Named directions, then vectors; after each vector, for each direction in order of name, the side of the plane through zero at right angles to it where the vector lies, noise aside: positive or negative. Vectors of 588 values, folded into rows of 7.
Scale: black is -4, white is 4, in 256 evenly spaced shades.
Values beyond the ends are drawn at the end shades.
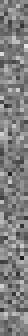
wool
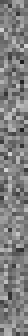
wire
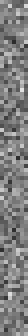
negative, negative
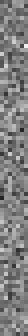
positive, positive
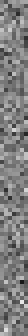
positive, negative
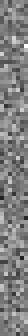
positive, positive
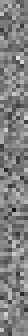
negative, positive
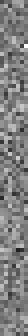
positive, positive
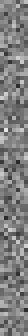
negative, positive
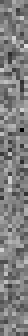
positive, positive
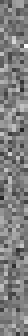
positive, positive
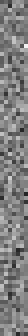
positive, positive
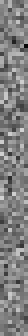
negative, negative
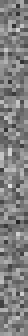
positive, negative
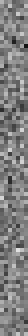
negative, negative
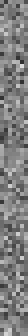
positive, negative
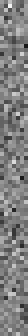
negative, negative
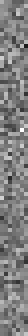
negative, negative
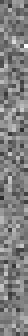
positive, positive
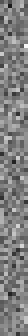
positive, positive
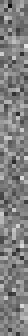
positive, positive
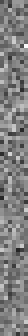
positive, positive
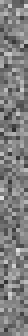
negative, negative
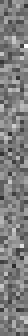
positive, positive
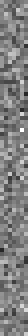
negative, negative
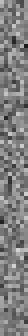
negative, negative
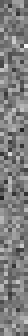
positive, positive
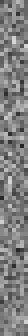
positive, positive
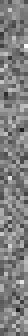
positive, positive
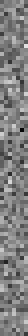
positive, positive
